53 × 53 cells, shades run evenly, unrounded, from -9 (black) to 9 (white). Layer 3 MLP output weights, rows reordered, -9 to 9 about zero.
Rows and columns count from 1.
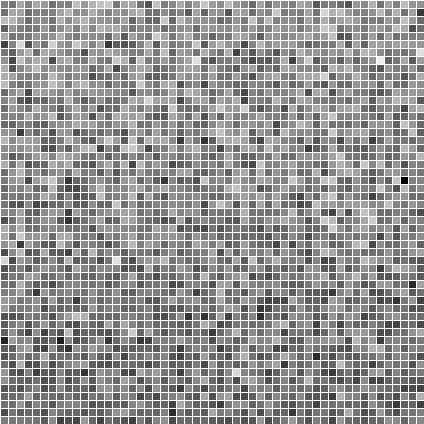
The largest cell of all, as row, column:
8, 48
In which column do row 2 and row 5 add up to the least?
53
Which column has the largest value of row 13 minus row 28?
9
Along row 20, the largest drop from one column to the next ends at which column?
44
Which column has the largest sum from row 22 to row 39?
3
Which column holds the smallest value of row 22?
41
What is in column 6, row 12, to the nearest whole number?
2
